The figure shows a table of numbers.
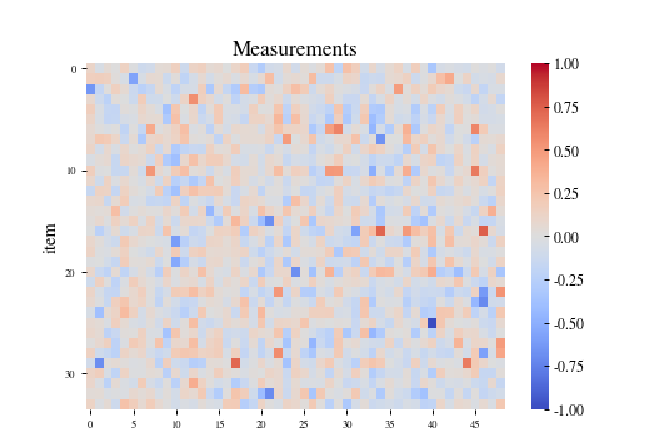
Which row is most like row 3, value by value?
31
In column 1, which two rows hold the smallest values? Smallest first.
29, 24
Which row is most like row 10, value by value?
6
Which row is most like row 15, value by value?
32
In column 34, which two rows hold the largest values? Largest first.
16, 20
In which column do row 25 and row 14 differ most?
40
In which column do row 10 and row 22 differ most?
46
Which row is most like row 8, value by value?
11
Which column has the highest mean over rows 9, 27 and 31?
12
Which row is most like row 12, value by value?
9
